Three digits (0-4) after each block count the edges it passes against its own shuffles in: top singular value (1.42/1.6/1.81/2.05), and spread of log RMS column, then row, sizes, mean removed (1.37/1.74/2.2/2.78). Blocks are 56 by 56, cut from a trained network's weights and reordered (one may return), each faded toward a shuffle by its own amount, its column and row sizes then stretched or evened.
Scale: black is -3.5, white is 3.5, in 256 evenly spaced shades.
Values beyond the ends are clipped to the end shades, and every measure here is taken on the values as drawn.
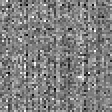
2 2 2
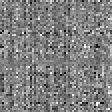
2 1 3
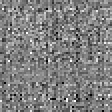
1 0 3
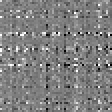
3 3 4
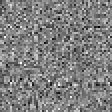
2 1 1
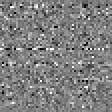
1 2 3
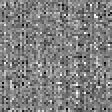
2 1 3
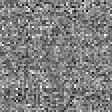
0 1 1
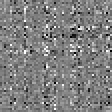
1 4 3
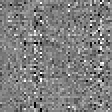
0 4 1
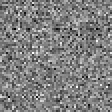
2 0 2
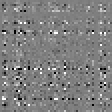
1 4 4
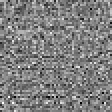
3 1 2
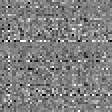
2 2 4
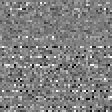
0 0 4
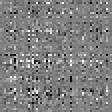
2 4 4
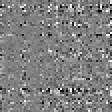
1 4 4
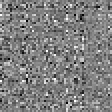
2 3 2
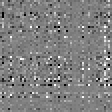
0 4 4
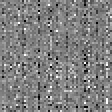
1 4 2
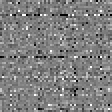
1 2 4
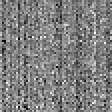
3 2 1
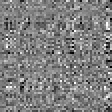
3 3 3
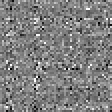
0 2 2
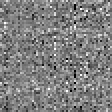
0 3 0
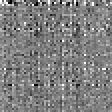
3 2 4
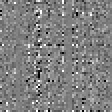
0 4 2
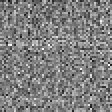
2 1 0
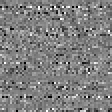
0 2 4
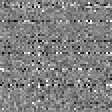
2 1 4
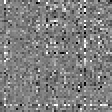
1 4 2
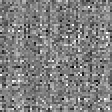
1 0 3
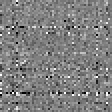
1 3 3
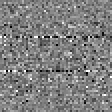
1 1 3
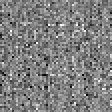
0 1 2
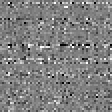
0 2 4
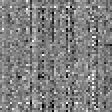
3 3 2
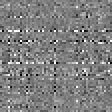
3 2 4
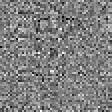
3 1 3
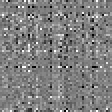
1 3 4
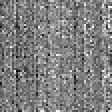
3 2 2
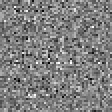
0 1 2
